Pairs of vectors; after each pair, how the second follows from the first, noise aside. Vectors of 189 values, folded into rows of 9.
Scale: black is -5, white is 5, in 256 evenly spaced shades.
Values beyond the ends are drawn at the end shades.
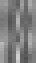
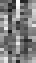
reversed, scaled up.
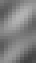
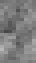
wrapped around, shrunk.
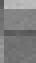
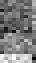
reversed, scaled up.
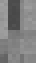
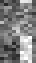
wrapped around, negated, scaled up.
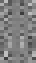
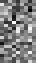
wrapped around, negated, scaled up.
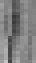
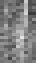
reversed, negated.
